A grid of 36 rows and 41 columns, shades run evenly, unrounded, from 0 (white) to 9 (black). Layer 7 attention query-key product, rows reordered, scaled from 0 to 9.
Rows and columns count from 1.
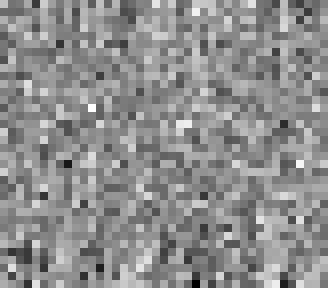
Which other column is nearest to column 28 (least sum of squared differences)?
16
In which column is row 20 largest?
6
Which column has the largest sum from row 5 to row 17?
35
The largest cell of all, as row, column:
36, 25
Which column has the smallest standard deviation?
7
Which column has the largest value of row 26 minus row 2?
11
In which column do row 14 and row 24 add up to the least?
12
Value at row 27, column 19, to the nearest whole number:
4
